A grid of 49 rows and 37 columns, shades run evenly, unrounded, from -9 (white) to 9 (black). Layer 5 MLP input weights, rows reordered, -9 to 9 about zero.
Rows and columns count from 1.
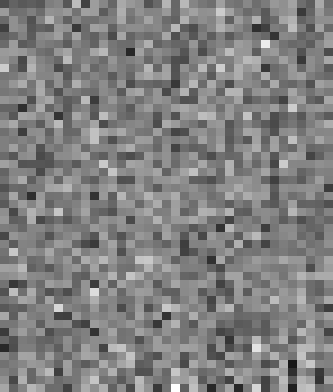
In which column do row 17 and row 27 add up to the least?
7
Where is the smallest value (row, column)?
49, 20
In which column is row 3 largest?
4
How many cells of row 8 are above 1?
8
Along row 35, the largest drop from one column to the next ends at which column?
15
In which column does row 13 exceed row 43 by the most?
32
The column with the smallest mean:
16
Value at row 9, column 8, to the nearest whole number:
2
